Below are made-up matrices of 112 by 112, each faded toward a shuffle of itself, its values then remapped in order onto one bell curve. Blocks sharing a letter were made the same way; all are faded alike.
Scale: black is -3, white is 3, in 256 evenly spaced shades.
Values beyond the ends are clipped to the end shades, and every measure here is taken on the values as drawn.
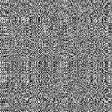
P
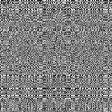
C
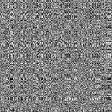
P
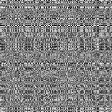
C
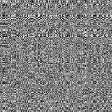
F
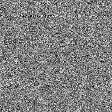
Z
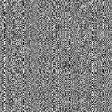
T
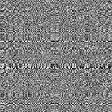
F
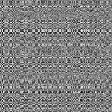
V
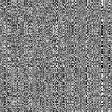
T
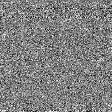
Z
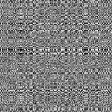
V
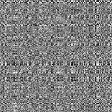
F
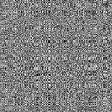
P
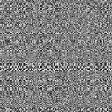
F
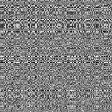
C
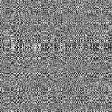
F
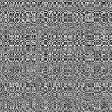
V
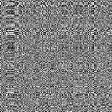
F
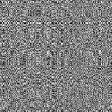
P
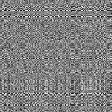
C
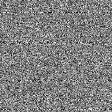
Z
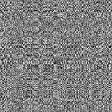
P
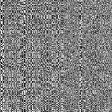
T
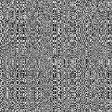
T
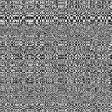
C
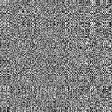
P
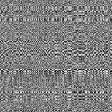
C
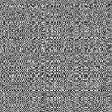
F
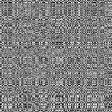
C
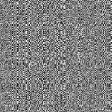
T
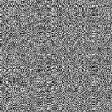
P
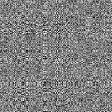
P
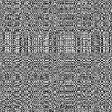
V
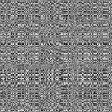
V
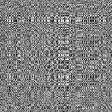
V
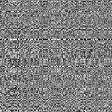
F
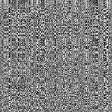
T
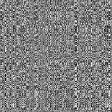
T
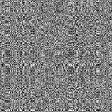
P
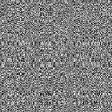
P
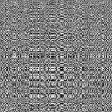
V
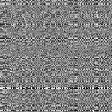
C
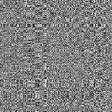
P
